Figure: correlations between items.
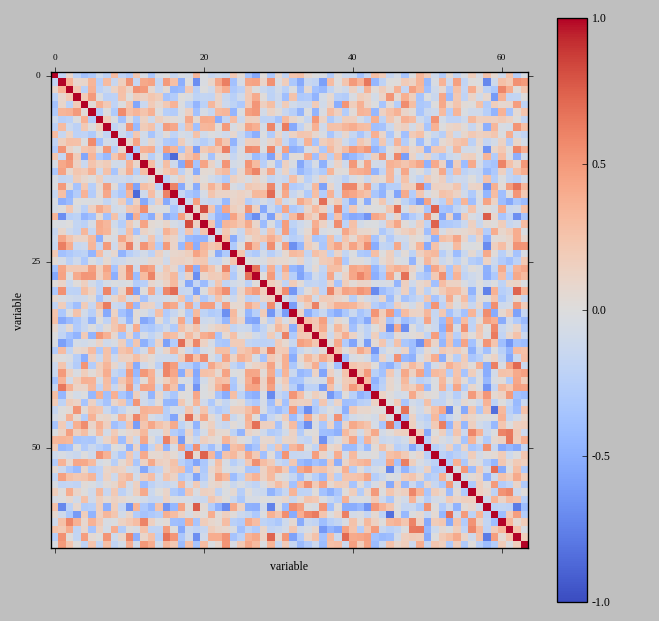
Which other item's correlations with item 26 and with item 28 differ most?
18
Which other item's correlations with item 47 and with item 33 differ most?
27
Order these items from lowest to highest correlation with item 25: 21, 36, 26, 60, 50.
60, 21, 26, 36, 50
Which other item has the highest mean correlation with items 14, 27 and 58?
45
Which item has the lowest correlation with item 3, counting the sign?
59
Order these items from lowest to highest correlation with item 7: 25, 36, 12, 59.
36, 25, 12, 59
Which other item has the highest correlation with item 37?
29
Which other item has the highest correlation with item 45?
47
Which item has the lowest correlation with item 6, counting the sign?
22
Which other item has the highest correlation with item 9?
5
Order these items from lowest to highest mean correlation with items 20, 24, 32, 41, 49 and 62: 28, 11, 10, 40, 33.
11, 33, 28, 10, 40
